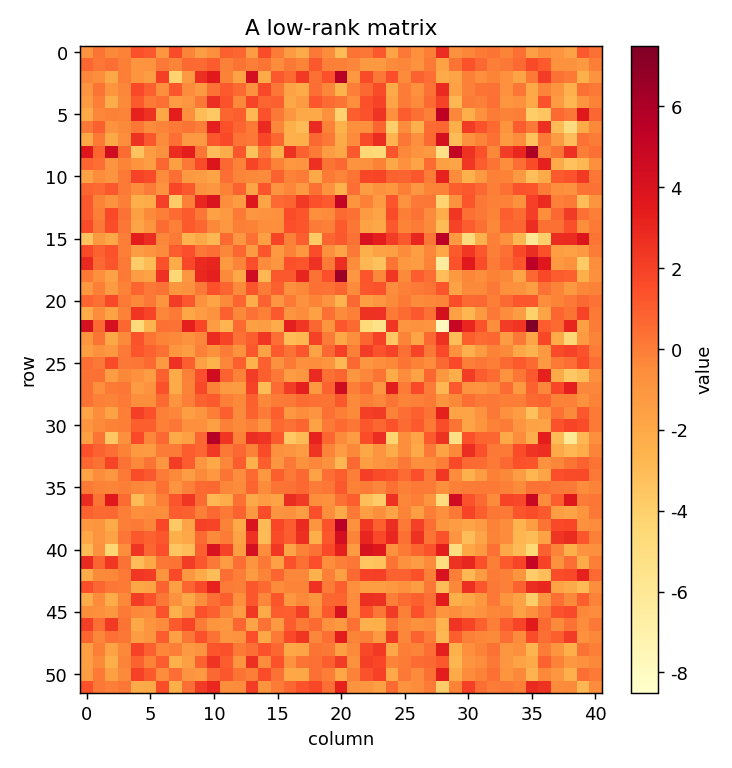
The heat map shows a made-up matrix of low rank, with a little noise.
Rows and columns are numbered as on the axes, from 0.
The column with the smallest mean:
7
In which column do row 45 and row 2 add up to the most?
20
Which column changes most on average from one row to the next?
28
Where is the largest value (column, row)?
35, 22
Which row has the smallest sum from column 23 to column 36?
40
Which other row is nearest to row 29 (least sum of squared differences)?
44
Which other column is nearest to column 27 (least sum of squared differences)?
32
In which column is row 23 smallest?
38
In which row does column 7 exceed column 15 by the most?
8
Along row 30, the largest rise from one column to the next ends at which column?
37
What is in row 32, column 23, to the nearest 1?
-1
